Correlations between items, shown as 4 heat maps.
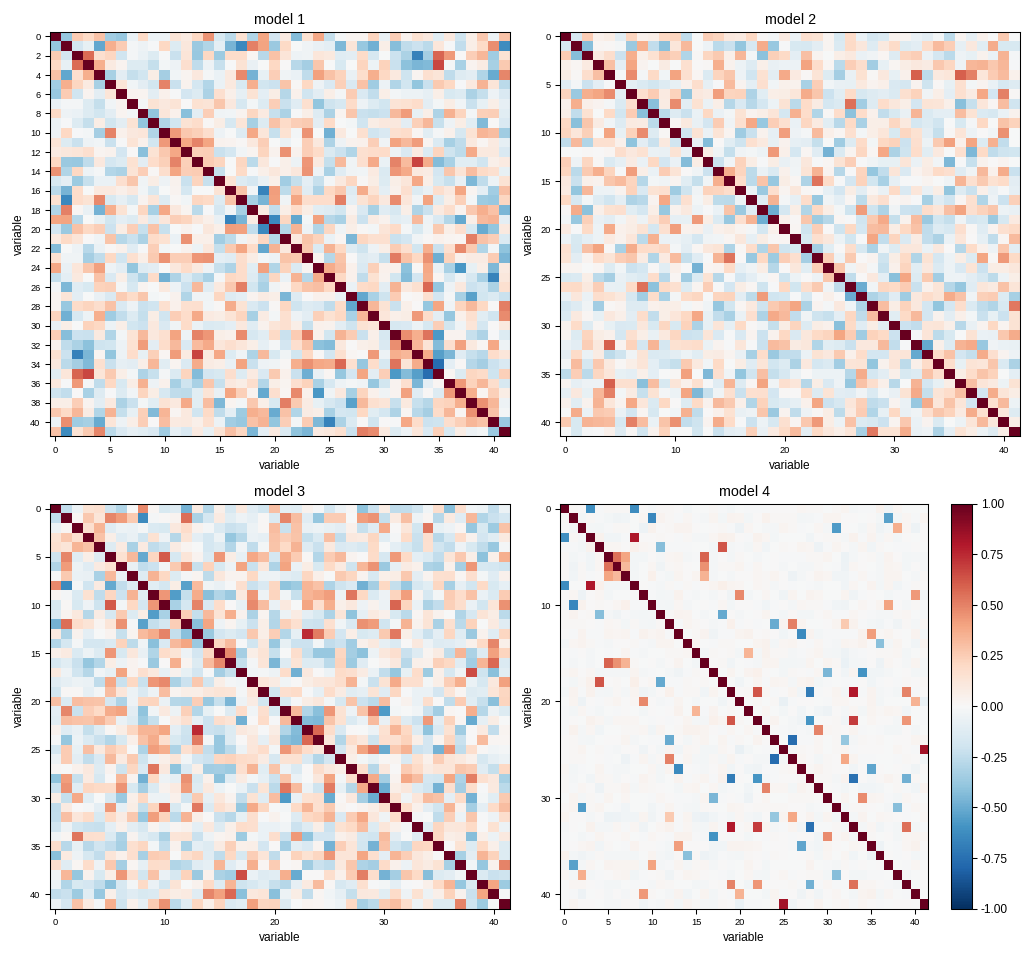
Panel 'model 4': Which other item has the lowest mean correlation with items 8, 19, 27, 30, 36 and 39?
28
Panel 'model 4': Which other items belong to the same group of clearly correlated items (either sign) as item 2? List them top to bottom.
31, 38
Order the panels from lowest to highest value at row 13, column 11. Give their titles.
model 2, model 3, model 4, model 1
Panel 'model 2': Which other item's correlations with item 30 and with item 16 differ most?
1
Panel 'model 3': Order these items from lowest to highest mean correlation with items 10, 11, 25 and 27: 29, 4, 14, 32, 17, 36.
14, 4, 17, 29, 32, 36
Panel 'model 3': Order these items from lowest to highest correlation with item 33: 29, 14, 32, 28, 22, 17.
22, 29, 32, 14, 17, 28
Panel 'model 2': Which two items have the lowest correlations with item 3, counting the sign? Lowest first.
28, 25
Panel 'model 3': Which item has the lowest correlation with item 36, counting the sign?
0
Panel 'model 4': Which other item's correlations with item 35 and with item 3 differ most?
8
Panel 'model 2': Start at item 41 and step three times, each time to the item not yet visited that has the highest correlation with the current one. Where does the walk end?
8
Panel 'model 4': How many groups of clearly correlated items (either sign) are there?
14
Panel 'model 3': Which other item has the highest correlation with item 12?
1
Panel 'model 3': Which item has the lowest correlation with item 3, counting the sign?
16
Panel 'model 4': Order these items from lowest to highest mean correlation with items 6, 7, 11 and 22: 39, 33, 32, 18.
18, 32, 39, 33
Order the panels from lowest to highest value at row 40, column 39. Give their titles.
model 4, model 2, model 1, model 3
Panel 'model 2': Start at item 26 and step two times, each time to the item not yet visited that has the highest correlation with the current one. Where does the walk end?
10
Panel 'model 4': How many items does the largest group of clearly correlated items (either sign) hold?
5
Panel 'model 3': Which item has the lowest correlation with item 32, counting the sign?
8
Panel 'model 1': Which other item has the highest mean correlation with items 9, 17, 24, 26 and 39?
34
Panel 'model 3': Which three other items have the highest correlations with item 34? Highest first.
2, 22, 30
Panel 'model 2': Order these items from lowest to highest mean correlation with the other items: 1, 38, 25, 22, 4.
25, 1, 22, 38, 4
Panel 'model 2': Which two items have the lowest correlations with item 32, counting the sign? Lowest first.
33, 38
